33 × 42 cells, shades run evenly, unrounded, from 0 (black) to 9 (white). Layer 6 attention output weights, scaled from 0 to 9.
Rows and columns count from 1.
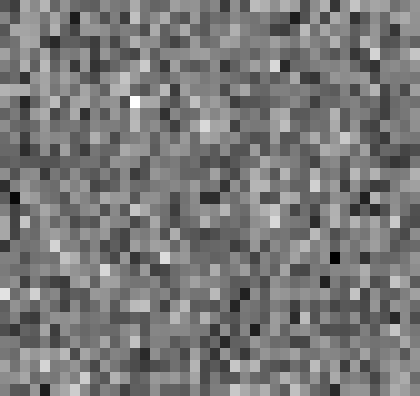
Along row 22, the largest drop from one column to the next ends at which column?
34
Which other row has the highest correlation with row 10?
11
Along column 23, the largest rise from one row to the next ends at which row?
30
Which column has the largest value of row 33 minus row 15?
24
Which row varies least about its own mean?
14
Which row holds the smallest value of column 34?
22
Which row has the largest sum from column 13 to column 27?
18
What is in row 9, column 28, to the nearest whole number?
4
